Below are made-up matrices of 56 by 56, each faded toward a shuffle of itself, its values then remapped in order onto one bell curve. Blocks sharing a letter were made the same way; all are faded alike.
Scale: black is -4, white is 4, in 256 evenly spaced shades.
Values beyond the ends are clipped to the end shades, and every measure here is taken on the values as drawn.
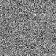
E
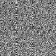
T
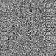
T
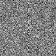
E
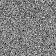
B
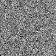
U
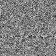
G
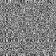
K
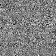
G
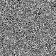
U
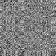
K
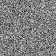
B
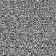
T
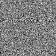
G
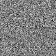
G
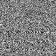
G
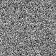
B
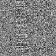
T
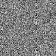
E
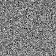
U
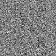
E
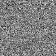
G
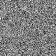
B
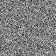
B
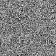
E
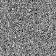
U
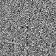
E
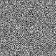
T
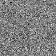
G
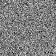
B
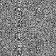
T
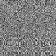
K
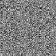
T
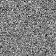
G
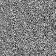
U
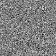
E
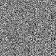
T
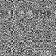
K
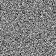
B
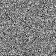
B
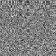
K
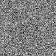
E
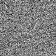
B
